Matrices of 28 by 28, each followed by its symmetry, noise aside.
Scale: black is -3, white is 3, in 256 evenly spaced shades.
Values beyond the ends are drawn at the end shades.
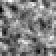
antisymmetric.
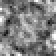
same after a half turn.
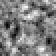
antisymmetric.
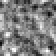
antisymmetric.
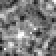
symmetric across the other diagonal.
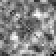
symmetric.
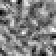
symmetric across the other diagonal.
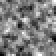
antisymmetric.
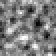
antisymmetric.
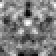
mirrored left to right.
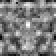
mirrored left to right.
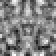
mirrored left to right.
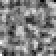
antisymmetric.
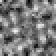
same after a half turn.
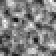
symmetric across the other diagonal.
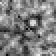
symmetric across the other diagonal.
